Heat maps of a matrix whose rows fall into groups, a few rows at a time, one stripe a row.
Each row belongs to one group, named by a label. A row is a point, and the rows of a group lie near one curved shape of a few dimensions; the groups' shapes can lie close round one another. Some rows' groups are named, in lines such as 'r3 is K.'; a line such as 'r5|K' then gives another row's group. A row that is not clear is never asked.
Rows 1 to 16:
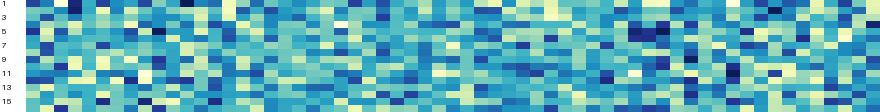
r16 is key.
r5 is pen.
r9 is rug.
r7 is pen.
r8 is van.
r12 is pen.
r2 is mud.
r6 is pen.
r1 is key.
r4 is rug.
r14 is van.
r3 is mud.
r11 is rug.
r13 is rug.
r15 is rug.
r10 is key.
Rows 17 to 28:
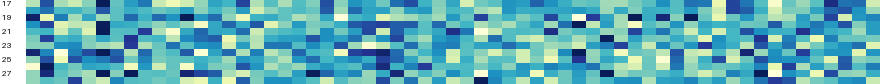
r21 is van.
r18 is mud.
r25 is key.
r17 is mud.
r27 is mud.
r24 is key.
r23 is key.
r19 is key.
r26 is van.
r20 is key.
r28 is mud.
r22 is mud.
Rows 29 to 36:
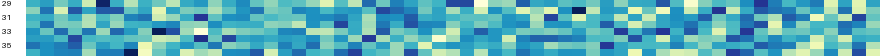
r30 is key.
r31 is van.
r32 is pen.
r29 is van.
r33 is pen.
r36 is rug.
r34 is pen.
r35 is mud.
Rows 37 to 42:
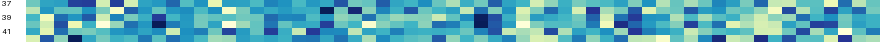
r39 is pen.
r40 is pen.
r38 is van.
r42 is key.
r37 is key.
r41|pen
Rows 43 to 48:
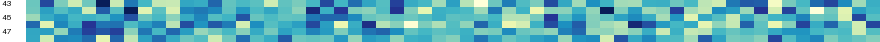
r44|mud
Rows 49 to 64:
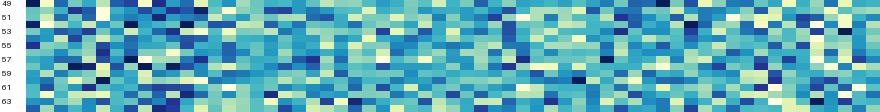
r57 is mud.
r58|key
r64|pen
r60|key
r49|pen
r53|pen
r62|pen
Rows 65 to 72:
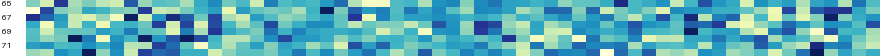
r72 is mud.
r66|van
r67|pen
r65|key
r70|key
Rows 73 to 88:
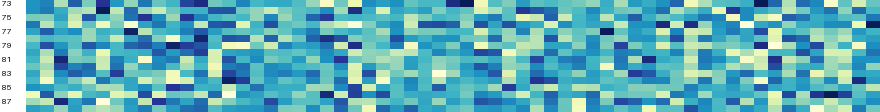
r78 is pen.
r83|pen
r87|key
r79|mud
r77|mud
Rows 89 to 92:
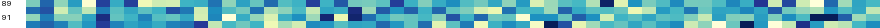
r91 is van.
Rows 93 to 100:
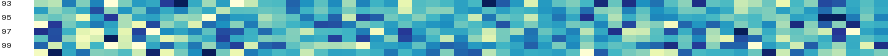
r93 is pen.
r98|mud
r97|pen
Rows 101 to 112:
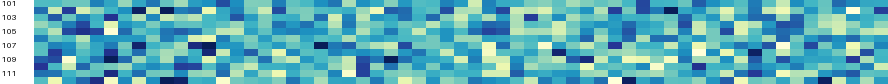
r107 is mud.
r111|mud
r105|mud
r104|mud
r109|key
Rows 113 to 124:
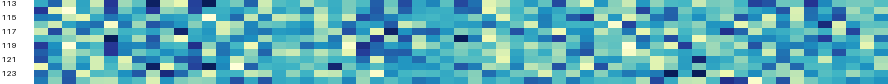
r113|van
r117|key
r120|key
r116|mud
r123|pen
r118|van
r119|key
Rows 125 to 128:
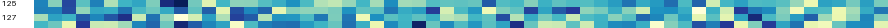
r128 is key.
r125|pen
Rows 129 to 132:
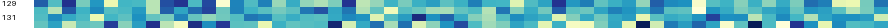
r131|key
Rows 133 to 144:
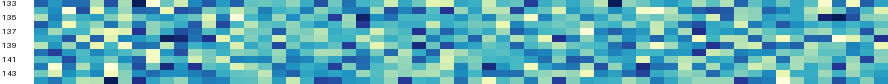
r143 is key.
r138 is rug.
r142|pen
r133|mud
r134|key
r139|key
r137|key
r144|mud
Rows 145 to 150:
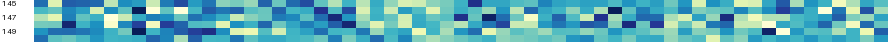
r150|key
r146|mud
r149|mud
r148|rug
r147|pen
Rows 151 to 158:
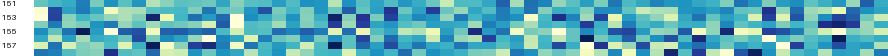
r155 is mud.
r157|van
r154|van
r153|van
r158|rug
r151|mud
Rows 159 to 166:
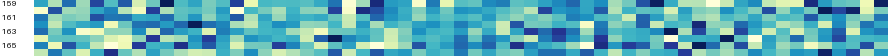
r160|van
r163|key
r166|van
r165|key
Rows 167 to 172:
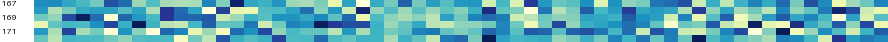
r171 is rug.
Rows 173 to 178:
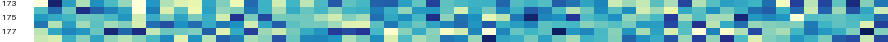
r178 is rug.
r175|rug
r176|rug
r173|van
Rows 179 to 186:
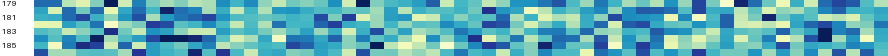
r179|mud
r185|pen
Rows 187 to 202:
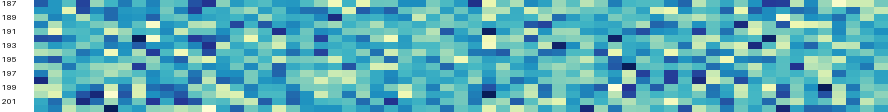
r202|key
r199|mud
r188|key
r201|key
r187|van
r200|mud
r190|rug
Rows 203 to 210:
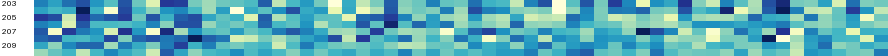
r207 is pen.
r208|mud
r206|key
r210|key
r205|key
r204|mud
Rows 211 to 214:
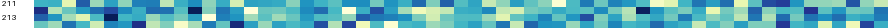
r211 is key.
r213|key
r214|mud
